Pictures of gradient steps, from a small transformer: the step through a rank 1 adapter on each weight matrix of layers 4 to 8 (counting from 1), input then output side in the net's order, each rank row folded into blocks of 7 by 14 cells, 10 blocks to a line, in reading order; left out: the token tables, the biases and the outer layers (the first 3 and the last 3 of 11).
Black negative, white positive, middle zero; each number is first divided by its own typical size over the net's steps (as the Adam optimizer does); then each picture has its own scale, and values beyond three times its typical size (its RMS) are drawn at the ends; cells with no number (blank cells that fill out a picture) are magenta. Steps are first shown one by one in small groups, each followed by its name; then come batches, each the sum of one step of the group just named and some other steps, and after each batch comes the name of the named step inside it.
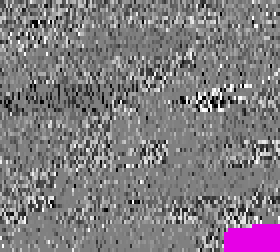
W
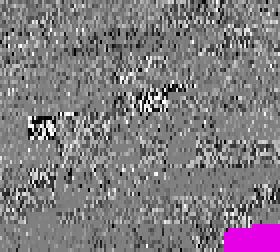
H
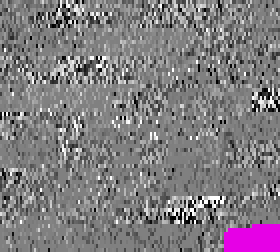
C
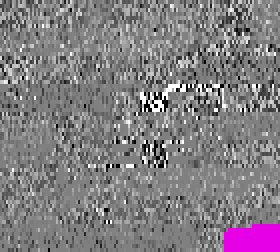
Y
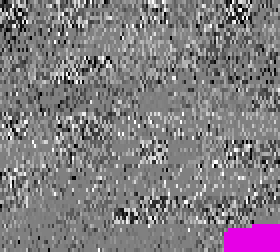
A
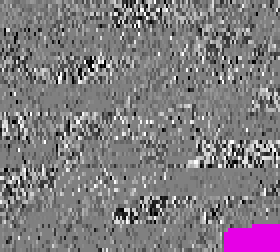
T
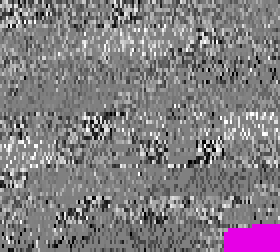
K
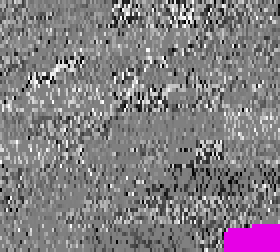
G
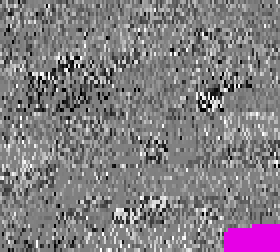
K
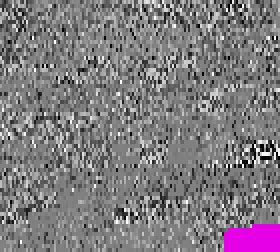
A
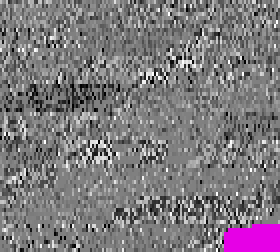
T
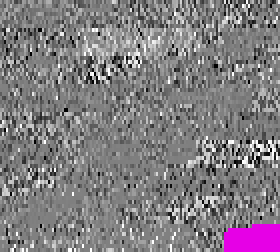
T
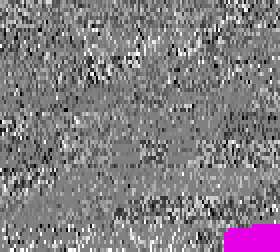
T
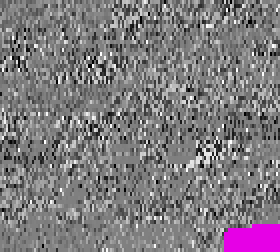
T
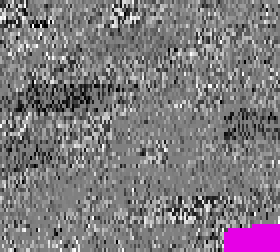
W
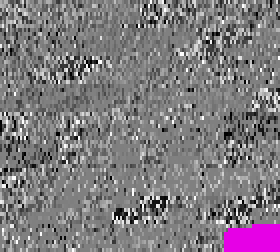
T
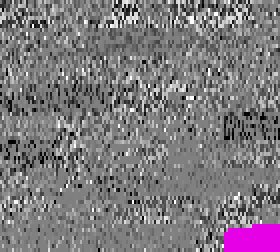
W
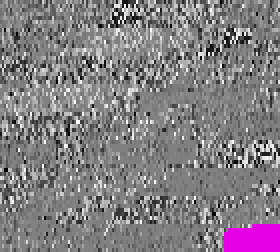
T
